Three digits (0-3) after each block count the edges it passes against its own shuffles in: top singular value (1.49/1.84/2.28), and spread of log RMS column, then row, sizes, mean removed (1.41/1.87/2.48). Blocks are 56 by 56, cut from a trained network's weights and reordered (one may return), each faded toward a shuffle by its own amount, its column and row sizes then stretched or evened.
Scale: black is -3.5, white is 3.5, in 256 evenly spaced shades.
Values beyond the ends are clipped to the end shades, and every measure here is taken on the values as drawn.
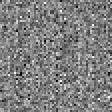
0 2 0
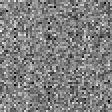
0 2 0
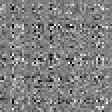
1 3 3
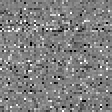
0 1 3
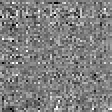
0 2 3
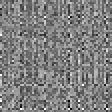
3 3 2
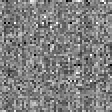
1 1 2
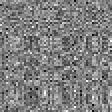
3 2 0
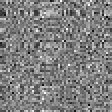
3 0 2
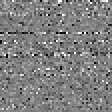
1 0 3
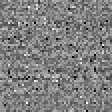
0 1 2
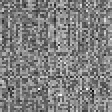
2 1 1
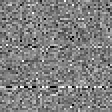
2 0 2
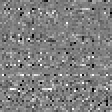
0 1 3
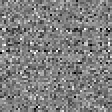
1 0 2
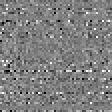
1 1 3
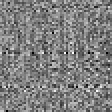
2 1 2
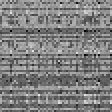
3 2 0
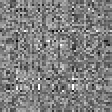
2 2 2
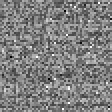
0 0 0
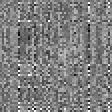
3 3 1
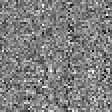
0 2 0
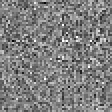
1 1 1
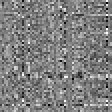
2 3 1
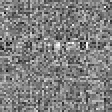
1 0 2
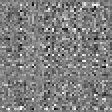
2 3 3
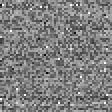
0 1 1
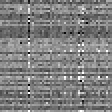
3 3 1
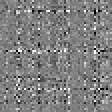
2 3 3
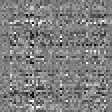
1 3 3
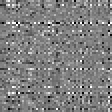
3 2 3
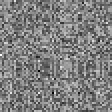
2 0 0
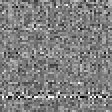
2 0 3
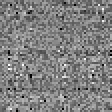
0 2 2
